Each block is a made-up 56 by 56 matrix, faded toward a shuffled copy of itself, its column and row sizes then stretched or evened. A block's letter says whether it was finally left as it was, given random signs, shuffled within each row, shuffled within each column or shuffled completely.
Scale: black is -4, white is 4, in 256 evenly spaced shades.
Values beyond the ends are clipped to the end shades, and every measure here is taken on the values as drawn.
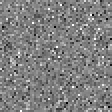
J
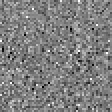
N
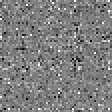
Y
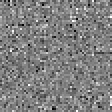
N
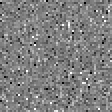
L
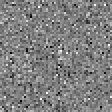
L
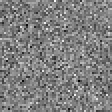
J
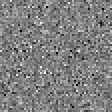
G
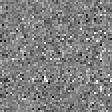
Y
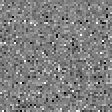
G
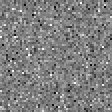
J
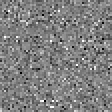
G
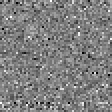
G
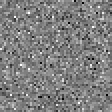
J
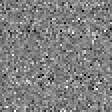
G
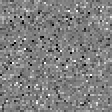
G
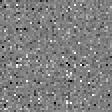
N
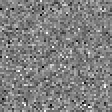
G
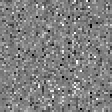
L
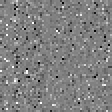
L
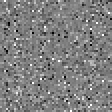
L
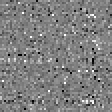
N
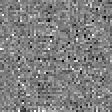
N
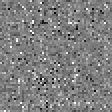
Y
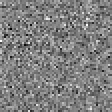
G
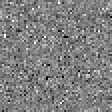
G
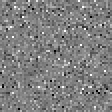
G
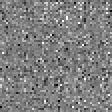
N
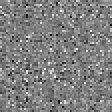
N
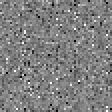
L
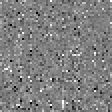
Y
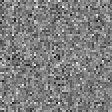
Y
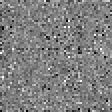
Y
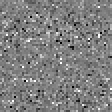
G
